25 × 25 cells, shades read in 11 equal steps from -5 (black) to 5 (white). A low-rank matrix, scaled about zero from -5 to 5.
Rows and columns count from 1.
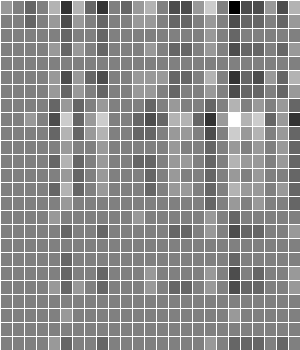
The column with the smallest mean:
20
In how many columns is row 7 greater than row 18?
6
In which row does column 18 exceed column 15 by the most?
1
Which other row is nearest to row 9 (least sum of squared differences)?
10
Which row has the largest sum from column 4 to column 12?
9
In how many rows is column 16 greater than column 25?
8
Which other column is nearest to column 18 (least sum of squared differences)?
25
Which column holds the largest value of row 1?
18
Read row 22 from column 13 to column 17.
0 0 0 0 0
